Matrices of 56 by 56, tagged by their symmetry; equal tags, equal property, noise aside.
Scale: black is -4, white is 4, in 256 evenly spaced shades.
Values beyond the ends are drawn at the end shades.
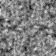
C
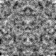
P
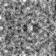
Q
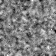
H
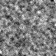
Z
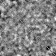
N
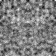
P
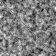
H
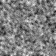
Z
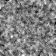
Z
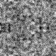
Q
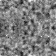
Q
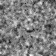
H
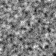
N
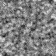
C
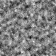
C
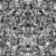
P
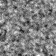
H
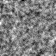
Z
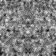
P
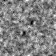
C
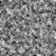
H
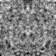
P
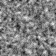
Z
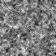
H
